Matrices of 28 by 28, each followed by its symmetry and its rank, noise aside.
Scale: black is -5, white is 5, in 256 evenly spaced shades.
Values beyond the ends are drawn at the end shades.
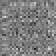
no symmetry, rank four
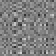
no symmetry, rank two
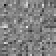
symmetric, rank four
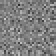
antisymmetric, rank four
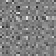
no symmetry, rank four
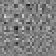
no symmetry, rank three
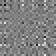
symmetric, rank three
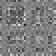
symmetric, rank four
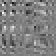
antisymmetric, rank two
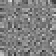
antisymmetric, rank four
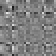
antisymmetric, rank two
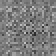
symmetric, rank four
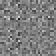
no symmetry, rank four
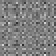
antisymmetric, rank two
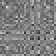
symmetric, rank three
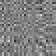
antisymmetric, rank two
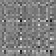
no symmetry, rank two
